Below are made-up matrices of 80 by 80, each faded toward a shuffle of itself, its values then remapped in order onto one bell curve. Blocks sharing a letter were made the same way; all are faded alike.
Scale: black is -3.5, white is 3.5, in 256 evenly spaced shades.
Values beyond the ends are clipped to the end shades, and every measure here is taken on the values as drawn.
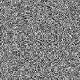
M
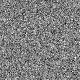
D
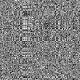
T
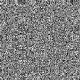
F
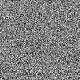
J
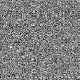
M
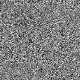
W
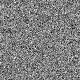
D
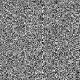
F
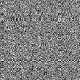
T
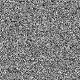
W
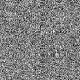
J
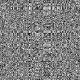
T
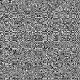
T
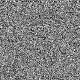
W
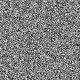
D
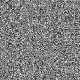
J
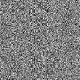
F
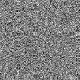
F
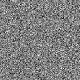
J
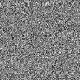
J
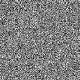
J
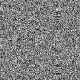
J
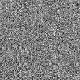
M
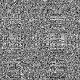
M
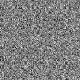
M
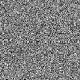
M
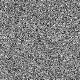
W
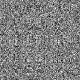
J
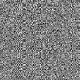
T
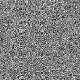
F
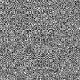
T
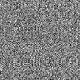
M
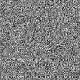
M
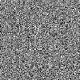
M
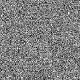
M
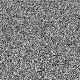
W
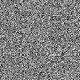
J
